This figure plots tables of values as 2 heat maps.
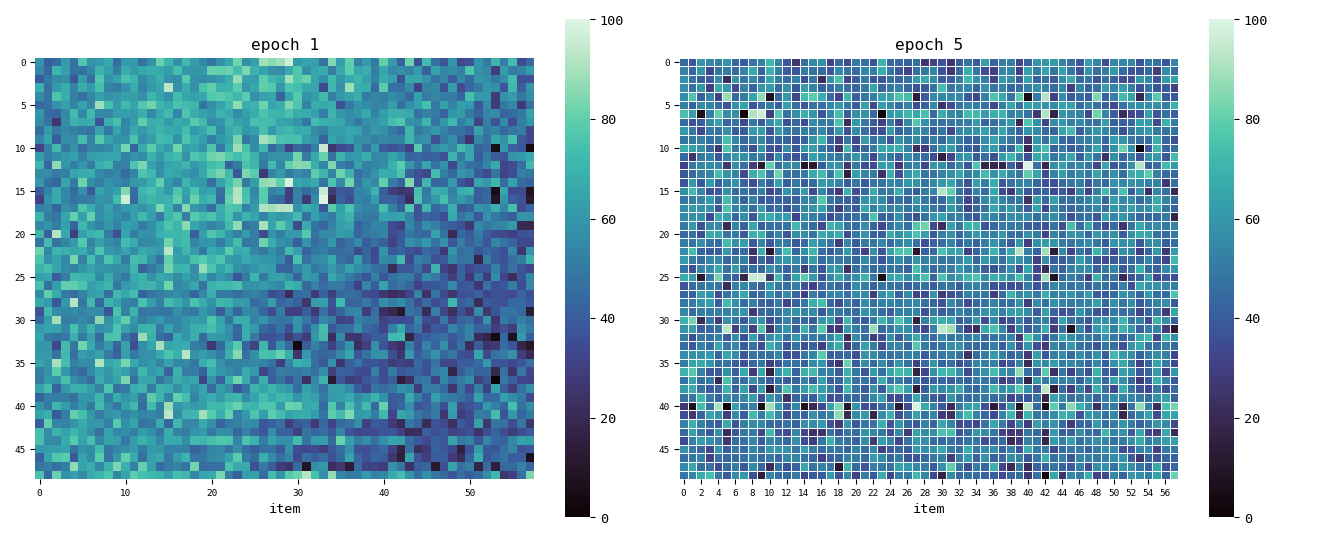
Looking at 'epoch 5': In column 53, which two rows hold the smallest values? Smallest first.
10, 4
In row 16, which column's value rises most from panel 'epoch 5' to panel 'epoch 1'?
33
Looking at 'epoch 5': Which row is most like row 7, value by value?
32
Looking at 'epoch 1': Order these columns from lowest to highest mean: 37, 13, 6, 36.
37, 36, 6, 13
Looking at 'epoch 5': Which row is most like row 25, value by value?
6
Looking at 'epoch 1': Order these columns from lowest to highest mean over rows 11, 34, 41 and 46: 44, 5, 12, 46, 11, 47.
47, 44, 46, 12, 11, 5
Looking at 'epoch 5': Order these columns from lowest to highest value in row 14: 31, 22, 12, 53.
12, 22, 53, 31
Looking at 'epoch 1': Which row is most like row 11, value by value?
44
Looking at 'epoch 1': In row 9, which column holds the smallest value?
50
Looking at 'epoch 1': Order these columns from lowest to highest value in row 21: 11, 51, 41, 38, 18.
41, 38, 51, 18, 11
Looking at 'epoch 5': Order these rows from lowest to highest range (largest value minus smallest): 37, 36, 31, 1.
1, 37, 36, 31
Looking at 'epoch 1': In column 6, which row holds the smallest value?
15
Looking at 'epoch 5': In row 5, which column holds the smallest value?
30
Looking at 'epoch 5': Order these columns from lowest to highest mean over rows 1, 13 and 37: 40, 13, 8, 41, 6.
13, 6, 40, 41, 8
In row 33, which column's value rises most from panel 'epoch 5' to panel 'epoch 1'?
14
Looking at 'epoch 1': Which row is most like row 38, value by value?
25
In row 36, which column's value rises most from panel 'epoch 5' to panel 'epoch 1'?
10
